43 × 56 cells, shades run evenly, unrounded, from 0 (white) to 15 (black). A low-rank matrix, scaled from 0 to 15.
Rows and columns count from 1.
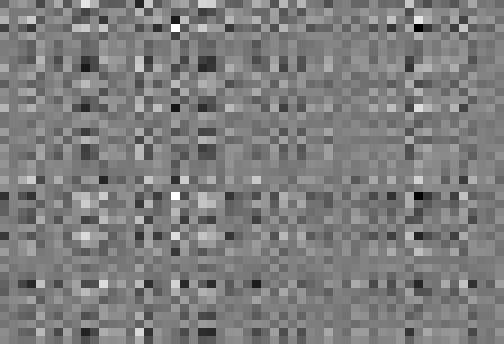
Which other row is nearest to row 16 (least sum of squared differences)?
35
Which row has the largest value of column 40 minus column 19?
23
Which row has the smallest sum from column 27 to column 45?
3
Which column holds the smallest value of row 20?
16
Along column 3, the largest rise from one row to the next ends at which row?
4
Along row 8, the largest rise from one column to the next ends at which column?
17
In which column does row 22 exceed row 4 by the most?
20
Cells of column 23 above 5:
35
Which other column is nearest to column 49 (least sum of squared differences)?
19
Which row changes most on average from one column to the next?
36
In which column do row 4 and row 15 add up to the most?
47
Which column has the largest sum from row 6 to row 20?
10
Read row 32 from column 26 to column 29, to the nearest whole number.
6 7 7 6
